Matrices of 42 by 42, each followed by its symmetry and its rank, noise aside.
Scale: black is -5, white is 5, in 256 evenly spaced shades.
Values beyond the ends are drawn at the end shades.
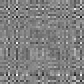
no symmetry, rank two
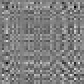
no symmetry, rank two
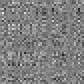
no symmetry, rank four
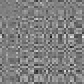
antisymmetric, rank two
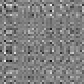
no symmetry, rank three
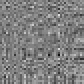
no symmetry, rank three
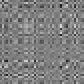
symmetric, rank two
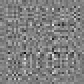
antisymmetric, rank four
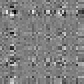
antisymmetric, rank two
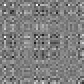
symmetric, rank three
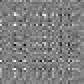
no symmetry, rank three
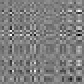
no symmetry, rank two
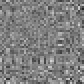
antisymmetric, rank four
